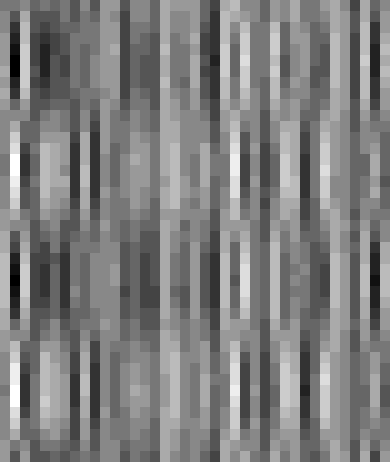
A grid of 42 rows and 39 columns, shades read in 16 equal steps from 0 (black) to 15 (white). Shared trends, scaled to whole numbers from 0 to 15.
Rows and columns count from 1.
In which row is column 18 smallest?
27
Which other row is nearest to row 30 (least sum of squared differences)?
22
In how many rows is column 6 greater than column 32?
31
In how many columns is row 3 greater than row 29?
17
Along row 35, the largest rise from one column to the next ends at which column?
9
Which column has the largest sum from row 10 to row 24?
24
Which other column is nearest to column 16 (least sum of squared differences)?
32
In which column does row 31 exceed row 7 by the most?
2
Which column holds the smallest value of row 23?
38
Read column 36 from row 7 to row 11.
4 4 4 5 5
